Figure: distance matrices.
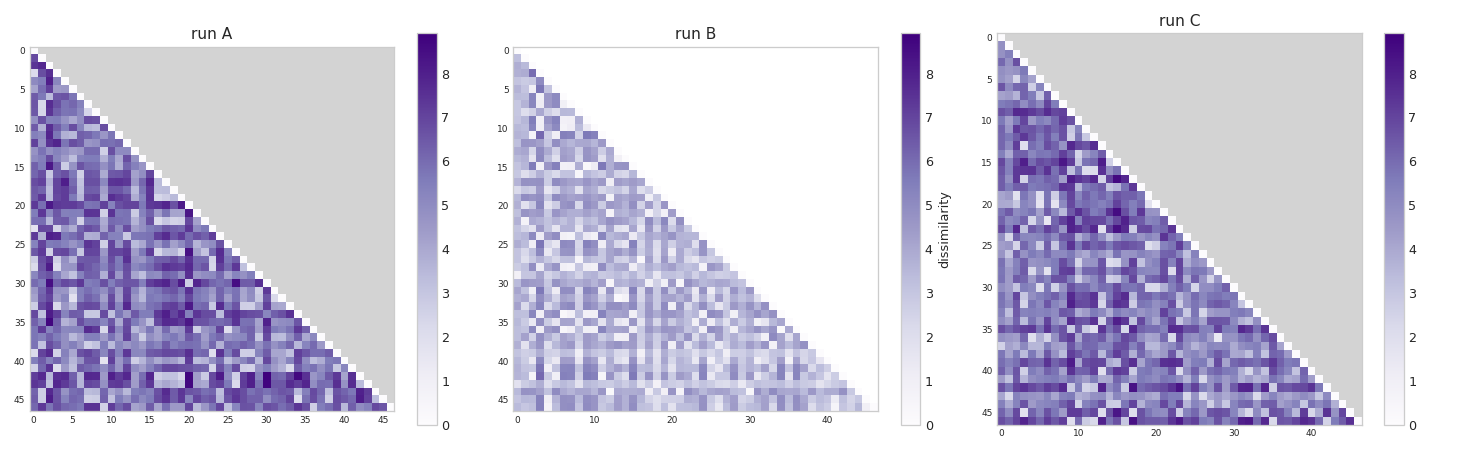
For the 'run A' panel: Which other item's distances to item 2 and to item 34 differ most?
45
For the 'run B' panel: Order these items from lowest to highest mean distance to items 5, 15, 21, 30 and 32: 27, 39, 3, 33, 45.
39, 27, 45, 3, 33
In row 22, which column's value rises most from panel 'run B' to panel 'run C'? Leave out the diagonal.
16
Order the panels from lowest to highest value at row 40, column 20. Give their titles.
run B, run C, run A
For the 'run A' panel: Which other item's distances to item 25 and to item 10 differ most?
36
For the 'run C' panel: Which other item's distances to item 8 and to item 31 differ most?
21
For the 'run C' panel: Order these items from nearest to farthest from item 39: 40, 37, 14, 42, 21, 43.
14, 43, 37, 40, 42, 21
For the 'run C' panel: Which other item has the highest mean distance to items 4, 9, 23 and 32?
15
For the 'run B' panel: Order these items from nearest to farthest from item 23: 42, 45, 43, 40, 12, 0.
40, 42, 43, 0, 45, 12
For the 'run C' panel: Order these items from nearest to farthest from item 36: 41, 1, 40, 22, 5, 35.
22, 5, 1, 41, 40, 35
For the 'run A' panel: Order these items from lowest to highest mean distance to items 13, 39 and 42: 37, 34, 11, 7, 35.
37, 11, 35, 7, 34
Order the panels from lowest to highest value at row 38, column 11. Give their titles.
run B, run A, run C
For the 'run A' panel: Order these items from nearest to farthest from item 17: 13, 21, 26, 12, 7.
26, 13, 21, 7, 12
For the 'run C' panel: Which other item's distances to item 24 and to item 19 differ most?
2
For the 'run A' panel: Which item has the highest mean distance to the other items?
20
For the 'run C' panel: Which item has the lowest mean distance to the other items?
43
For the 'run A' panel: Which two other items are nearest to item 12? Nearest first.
24, 44
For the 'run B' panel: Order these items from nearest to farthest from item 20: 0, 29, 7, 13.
29, 0, 13, 7
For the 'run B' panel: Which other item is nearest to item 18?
43
